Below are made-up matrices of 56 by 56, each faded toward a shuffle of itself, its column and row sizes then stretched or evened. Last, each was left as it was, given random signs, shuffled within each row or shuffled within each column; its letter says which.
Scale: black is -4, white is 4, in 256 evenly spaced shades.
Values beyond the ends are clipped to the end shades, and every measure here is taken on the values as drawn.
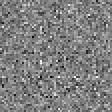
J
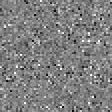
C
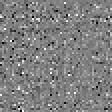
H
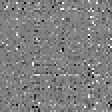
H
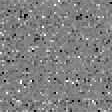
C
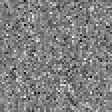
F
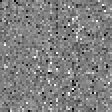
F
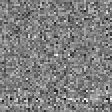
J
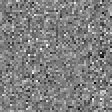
F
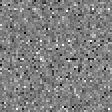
C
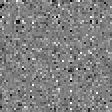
H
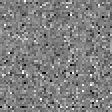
H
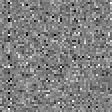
H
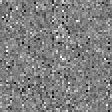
F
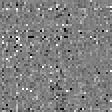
H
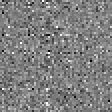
H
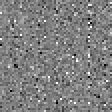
F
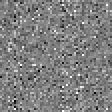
F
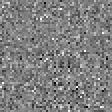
H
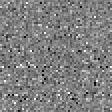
C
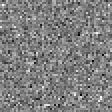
C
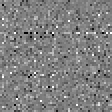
J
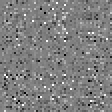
H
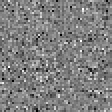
H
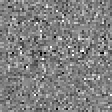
J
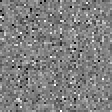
J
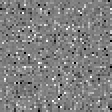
H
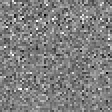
J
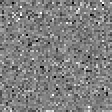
C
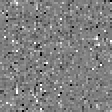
F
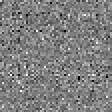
H
